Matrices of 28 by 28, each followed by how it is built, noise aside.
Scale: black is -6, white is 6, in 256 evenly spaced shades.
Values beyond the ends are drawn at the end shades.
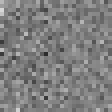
uneven columns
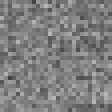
blocks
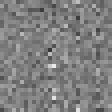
uneven columns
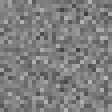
repeating rows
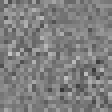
block diagonal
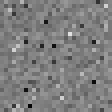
sparse
